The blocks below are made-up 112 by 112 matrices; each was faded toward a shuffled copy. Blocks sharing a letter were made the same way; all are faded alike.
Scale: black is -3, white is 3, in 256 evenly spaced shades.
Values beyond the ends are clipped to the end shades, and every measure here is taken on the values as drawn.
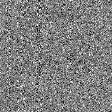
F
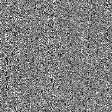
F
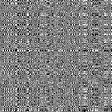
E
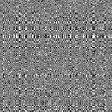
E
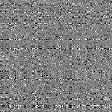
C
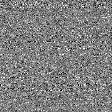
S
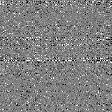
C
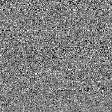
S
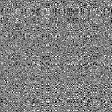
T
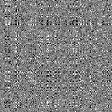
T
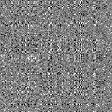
T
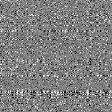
C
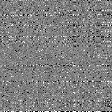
C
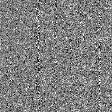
F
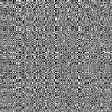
E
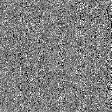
F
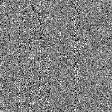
F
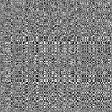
E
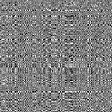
E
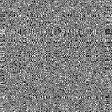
T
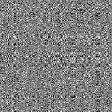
T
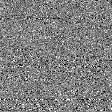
S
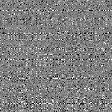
C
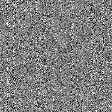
F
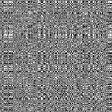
E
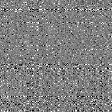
C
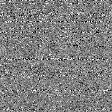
S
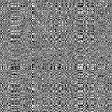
E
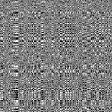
E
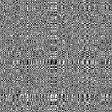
E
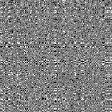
T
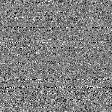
S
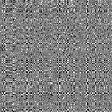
E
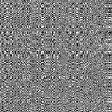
E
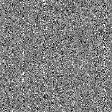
F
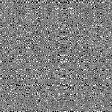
C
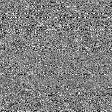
S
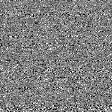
S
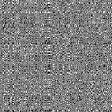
T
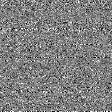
S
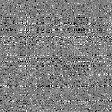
C
